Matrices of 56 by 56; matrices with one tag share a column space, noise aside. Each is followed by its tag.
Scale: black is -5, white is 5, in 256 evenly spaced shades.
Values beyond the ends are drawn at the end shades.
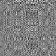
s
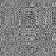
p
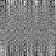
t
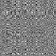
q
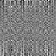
t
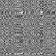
q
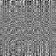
t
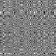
q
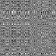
q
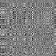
p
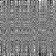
t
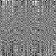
t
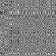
q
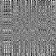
t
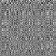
s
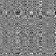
q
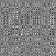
p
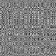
p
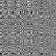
q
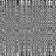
t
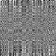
t
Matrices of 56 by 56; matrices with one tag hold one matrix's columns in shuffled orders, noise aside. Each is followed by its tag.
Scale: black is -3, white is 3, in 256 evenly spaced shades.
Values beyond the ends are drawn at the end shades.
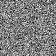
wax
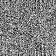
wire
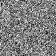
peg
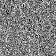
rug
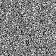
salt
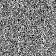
rug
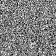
peg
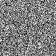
peg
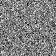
peg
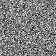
salt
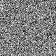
wax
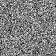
salt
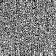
wire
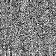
wire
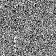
rug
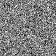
salt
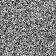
peg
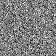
salt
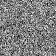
peg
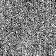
wire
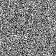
salt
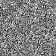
salt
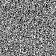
rug
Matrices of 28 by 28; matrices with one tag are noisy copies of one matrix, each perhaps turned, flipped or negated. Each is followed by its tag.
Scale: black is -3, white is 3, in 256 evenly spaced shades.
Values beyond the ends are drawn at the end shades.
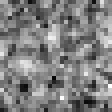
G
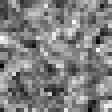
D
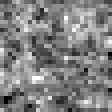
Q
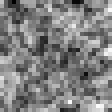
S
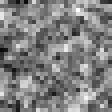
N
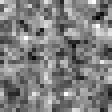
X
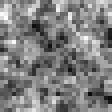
S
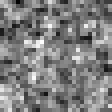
X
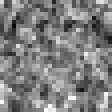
N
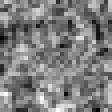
N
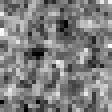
G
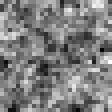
S
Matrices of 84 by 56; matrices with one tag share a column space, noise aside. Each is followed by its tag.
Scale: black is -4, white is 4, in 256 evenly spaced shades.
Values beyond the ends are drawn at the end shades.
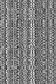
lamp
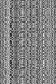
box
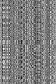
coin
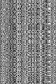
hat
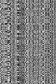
hat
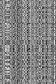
coin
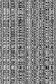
lamp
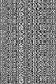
hat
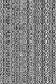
hat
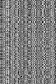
box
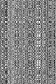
box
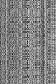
box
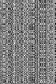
hat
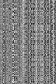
hat
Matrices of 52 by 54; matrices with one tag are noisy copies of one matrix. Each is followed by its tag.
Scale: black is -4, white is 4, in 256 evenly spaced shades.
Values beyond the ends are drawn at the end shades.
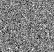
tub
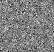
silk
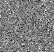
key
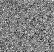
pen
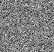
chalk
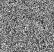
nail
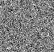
tub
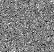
chalk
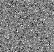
pen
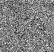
pen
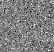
chalk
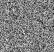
nail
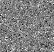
chalk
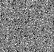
silk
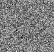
pen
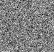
tub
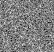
key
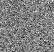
pen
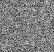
silk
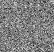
chalk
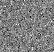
tub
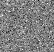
nail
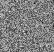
nail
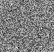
tub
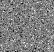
silk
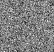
silk
